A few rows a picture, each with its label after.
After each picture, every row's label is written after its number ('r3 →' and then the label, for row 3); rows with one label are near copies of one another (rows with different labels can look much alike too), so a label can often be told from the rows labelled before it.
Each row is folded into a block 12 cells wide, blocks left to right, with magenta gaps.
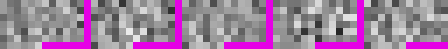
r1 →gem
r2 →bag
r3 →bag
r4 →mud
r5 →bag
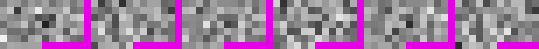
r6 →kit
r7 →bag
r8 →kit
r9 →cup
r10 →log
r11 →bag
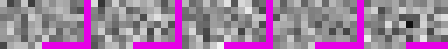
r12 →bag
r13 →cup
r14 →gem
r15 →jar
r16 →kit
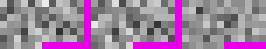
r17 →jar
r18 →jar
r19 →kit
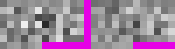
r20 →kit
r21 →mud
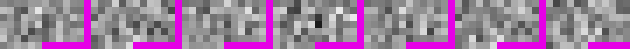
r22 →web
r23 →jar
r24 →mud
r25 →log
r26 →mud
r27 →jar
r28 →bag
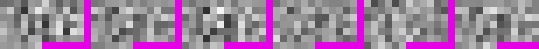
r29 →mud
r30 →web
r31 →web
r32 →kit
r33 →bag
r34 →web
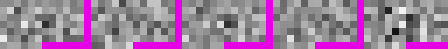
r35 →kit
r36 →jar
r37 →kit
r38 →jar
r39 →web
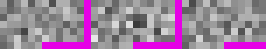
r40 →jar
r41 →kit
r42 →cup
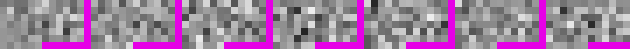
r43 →mud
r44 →jar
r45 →jar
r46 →web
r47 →cup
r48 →cup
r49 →kit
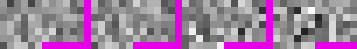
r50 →bag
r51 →bag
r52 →gem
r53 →web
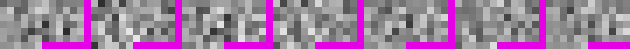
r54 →mud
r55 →bag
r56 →web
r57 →bag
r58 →log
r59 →gem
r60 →mud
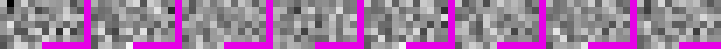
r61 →cup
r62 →gem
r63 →jar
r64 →log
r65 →gem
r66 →bag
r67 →gem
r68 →cup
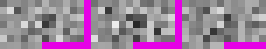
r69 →kit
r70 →kit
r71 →web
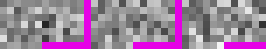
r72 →kit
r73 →jar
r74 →gem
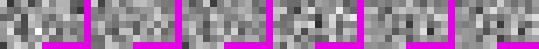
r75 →bag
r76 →cup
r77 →bag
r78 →log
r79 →mud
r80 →mud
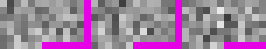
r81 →cup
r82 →bag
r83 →web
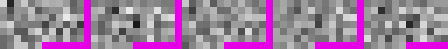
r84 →cup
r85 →log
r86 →cup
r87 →log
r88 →kit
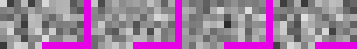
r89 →bag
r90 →cup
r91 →log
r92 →bag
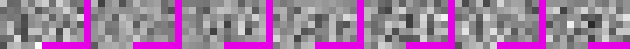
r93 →gem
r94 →bag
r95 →mud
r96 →web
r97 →log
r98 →bag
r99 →kit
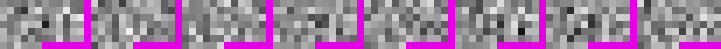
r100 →log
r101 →bag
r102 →gem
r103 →kit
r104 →jar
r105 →mud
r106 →web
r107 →cup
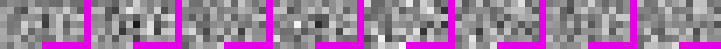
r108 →log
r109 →mud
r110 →gem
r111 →kit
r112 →gem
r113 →jar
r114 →mud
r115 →gem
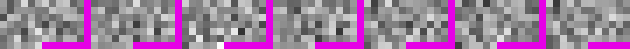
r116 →jar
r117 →mud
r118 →gem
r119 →mud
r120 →cup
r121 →bag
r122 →cup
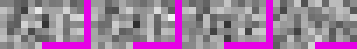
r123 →log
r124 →log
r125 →mud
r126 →jar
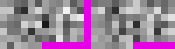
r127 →log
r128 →mud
